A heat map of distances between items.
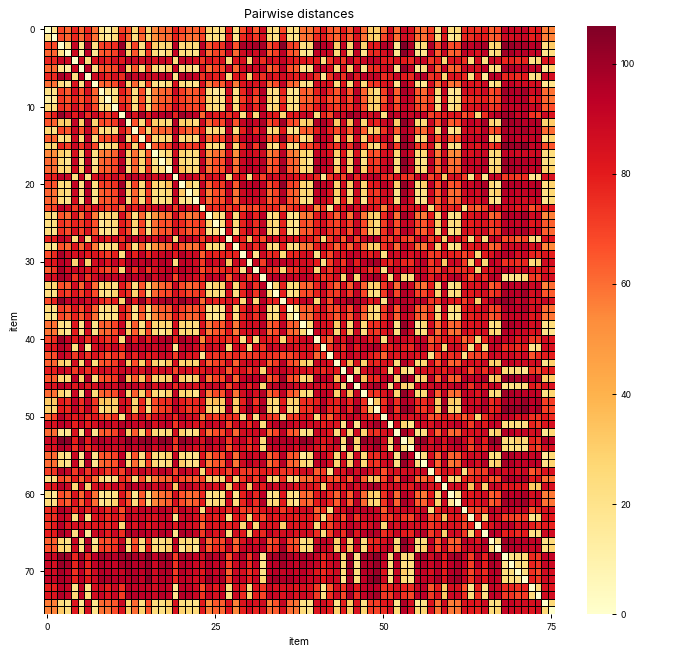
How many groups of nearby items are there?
6
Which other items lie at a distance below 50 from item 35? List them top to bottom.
11, 29, 31, 40, 50, 64
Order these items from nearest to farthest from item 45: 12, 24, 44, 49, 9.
12, 24, 9, 49, 44
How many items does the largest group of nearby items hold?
24
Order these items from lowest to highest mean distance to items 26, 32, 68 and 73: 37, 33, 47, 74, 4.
4, 37, 33, 74, 47
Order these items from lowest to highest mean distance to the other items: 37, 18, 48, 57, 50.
37, 18, 48, 50, 57
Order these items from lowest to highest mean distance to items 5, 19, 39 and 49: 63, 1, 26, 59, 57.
1, 26, 63, 59, 57
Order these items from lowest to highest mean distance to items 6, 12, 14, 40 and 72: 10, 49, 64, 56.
56, 64, 10, 49
